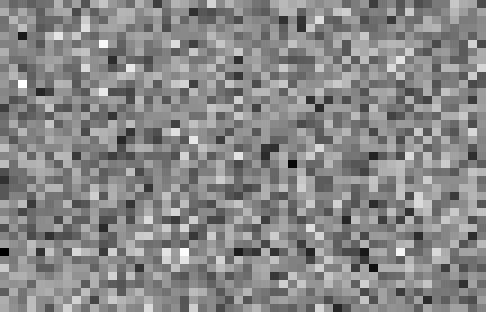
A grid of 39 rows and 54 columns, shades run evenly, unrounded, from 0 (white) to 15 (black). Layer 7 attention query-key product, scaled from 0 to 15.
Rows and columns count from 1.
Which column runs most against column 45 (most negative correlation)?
27
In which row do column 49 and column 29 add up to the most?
11
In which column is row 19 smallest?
36
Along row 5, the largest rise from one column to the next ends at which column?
3
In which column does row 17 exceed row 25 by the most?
15
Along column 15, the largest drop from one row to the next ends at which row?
9
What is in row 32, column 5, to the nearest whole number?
12
